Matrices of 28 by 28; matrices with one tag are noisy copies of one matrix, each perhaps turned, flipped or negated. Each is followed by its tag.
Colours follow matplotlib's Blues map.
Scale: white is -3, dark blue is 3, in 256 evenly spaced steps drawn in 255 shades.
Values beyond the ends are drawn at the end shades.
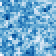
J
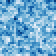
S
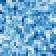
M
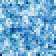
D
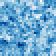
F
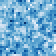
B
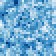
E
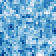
E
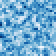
M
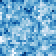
E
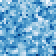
S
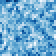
B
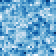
S
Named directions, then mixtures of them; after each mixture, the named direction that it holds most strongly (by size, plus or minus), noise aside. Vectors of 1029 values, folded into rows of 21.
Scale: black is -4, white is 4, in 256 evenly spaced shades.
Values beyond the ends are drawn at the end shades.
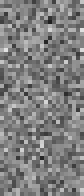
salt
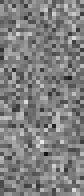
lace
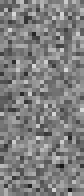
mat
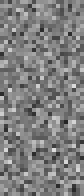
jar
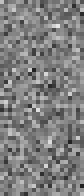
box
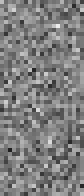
box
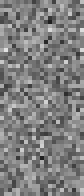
salt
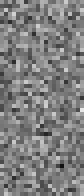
mat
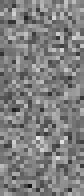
mat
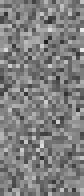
salt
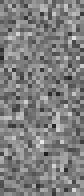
lace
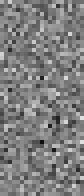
jar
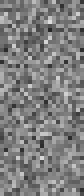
salt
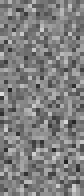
jar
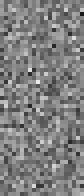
box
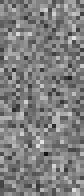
lace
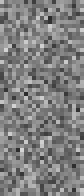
salt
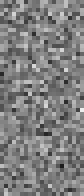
mat
